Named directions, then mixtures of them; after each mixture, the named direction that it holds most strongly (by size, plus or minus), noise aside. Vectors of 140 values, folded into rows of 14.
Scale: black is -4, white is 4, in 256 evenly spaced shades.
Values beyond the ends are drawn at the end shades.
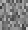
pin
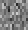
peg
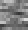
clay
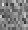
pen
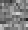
clay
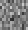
pin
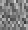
pen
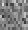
pen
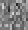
peg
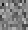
pen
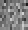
peg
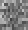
clay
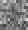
clay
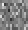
peg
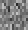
peg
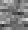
clay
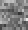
clay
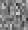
peg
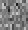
peg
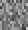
pin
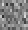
pen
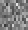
peg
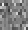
pen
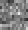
clay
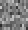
pin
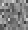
pen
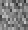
pen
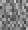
pin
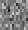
peg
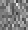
peg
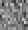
pen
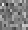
pen
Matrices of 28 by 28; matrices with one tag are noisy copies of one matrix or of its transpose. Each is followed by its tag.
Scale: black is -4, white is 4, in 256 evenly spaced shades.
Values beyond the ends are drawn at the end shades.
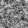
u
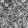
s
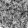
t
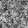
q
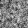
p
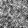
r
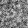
p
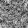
t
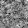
u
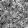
q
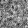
p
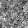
q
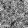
t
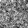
r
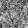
q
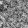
s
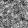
u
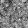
s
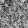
s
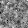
u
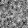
p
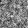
p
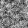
u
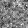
q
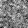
r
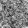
t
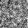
p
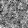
u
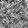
u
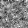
u
